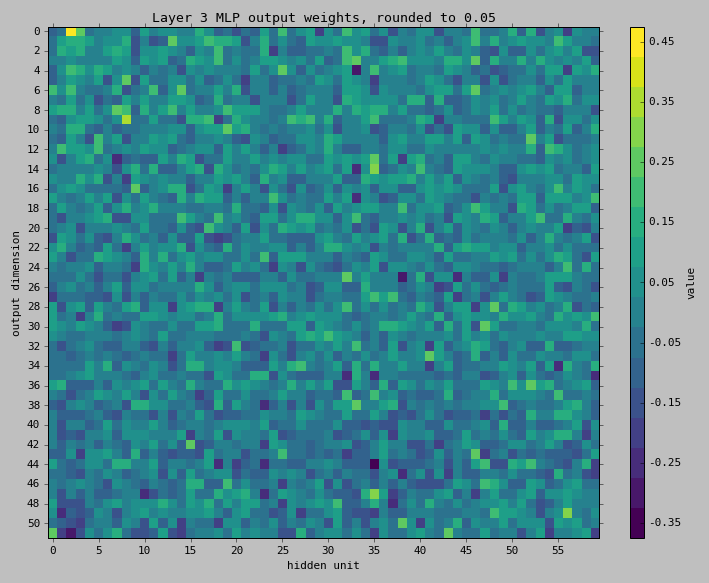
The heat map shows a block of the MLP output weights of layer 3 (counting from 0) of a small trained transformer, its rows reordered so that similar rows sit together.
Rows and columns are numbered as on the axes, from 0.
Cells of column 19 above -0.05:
30
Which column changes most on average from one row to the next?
35
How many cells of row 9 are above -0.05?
38
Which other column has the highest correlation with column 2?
3
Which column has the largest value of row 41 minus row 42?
56
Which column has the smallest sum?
1
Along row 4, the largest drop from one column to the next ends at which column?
33
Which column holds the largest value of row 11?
52
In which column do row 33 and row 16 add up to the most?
41
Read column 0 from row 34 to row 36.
-0.05 -0.05 0.1
